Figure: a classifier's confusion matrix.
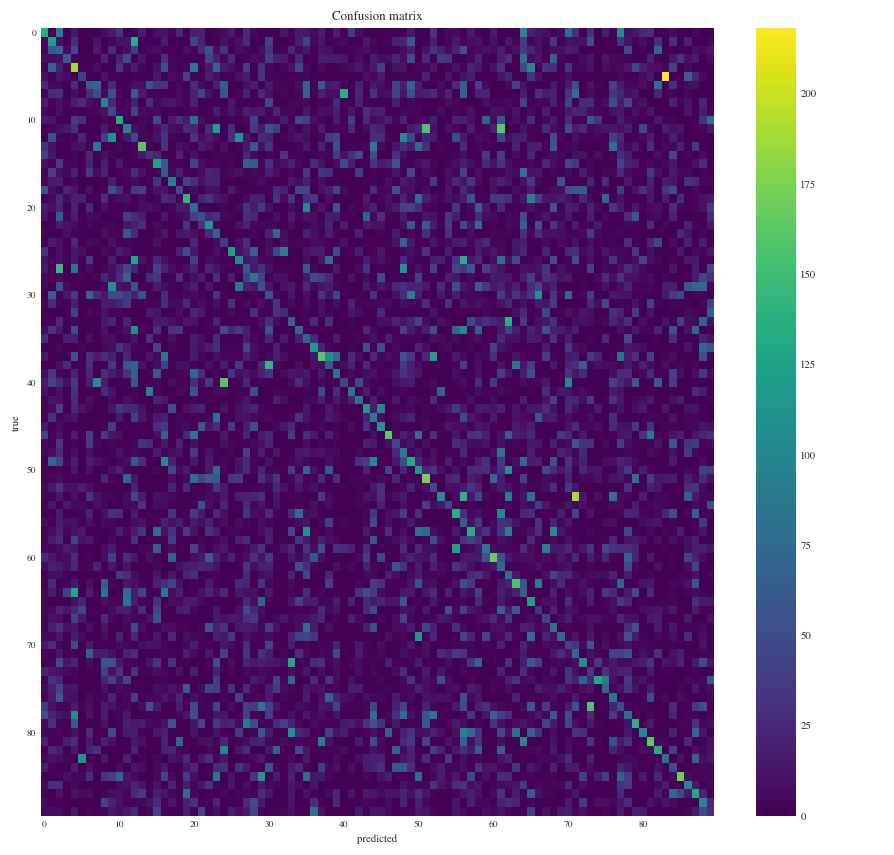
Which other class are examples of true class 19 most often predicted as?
65
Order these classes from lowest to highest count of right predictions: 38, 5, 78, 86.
5, 38, 78, 86
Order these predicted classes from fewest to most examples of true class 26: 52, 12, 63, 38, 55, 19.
19, 52, 55, 63, 38, 12
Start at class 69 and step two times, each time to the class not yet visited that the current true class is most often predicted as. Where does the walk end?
62
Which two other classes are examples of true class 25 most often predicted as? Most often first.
32, 28
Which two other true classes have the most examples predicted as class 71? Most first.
53, 7
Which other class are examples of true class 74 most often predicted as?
75
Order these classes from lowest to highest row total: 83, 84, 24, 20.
24, 83, 84, 20
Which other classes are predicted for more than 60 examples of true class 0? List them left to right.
2, 64, 70, 77
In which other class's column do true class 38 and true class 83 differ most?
30
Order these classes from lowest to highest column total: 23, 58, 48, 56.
58, 23, 48, 56
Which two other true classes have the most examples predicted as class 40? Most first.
7, 15
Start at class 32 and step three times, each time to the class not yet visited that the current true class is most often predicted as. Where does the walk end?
88
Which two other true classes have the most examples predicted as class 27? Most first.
79, 15
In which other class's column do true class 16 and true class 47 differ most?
64
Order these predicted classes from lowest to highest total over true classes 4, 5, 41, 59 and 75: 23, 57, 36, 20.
36, 57, 23, 20
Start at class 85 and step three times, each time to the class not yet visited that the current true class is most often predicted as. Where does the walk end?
12
